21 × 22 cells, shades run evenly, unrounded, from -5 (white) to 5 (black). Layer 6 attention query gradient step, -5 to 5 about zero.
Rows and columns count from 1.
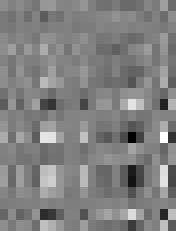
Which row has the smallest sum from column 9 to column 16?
20
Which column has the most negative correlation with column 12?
19
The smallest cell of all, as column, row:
21, 13
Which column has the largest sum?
17
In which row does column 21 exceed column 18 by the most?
10
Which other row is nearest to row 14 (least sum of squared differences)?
9
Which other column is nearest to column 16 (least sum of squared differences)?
14
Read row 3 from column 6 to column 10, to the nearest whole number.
0 0 0 0 0
